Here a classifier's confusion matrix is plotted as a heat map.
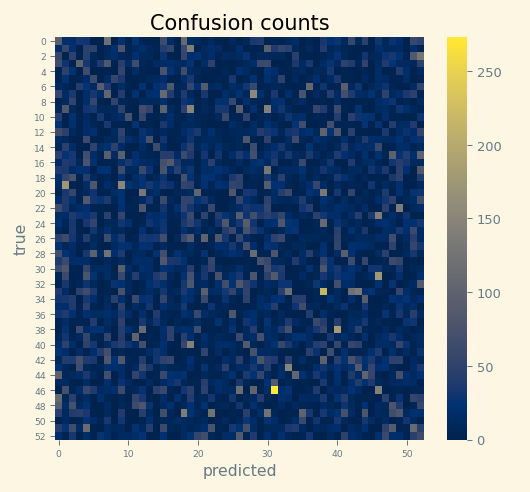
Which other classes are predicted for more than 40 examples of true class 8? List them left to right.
2, 5, 25
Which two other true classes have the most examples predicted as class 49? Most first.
22, 44
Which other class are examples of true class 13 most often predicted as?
27
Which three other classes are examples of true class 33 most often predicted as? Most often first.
38, 43, 42
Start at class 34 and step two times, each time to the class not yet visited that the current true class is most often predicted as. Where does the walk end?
0
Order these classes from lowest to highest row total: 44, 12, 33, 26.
12, 44, 26, 33
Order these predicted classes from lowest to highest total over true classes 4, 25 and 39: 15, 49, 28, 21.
21, 28, 49, 15
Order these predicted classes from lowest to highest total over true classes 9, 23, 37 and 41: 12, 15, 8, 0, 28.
8, 0, 12, 15, 28
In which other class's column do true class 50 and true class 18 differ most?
2
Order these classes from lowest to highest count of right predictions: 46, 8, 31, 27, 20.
8, 27, 31, 20, 46
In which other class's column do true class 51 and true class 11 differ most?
4
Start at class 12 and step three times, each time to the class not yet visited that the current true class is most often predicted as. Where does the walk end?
19
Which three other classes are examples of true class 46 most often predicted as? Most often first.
31, 26, 28
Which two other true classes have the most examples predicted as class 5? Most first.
28, 19
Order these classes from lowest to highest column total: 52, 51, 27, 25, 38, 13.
13, 25, 51, 27, 52, 38
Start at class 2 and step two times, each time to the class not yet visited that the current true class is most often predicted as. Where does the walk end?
26
